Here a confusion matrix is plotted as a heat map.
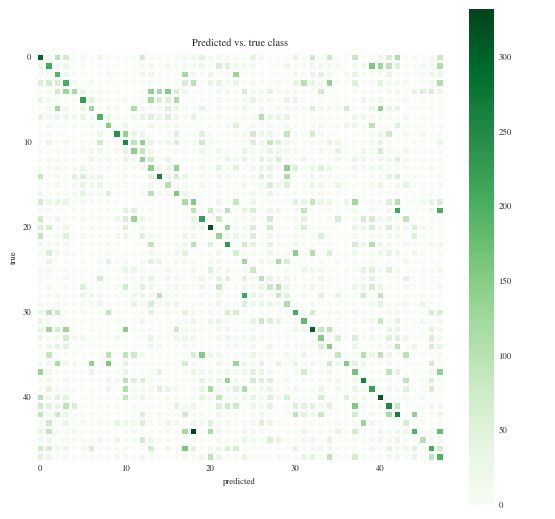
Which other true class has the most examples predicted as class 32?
23
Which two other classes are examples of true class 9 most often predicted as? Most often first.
10, 29
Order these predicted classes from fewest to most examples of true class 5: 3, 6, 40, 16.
3, 40, 6, 16
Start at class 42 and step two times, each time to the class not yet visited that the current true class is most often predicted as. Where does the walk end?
18
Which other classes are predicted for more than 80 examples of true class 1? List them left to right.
39, 40, 41, 47
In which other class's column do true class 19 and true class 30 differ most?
11
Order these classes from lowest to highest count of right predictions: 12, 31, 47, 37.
12, 37, 31, 47
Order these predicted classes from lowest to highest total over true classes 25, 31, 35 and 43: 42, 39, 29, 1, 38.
29, 42, 39, 1, 38
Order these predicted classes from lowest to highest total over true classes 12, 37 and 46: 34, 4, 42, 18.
4, 34, 18, 42
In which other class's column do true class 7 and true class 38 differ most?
22
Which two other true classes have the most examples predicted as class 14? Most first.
4, 28
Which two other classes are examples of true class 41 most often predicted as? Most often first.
37, 3
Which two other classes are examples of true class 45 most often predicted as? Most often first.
12, 27
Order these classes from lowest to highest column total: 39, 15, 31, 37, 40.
15, 31, 39, 37, 40
